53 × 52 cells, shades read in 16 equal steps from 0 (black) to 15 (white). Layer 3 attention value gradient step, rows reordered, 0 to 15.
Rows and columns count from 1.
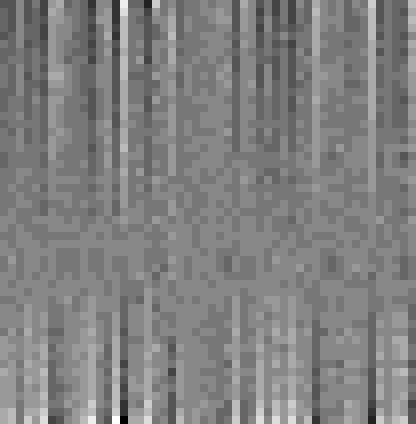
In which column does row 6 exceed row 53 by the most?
16
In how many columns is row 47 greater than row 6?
33
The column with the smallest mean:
15
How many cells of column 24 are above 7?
34
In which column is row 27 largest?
22
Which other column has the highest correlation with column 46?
38
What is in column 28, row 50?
7
